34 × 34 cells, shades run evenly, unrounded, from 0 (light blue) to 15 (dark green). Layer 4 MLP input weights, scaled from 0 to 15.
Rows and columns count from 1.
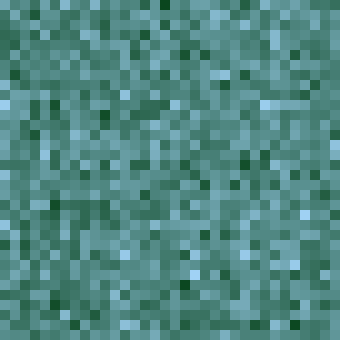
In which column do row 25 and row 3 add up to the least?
25
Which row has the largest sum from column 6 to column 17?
21
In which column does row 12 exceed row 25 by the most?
11
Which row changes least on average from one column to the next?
34
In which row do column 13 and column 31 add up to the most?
8
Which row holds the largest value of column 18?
19
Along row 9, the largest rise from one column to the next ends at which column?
32
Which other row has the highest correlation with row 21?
30
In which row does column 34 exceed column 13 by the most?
26
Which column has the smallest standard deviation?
33
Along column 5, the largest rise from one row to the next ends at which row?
22
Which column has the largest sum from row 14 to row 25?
6
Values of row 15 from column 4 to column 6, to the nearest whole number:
10 4 7
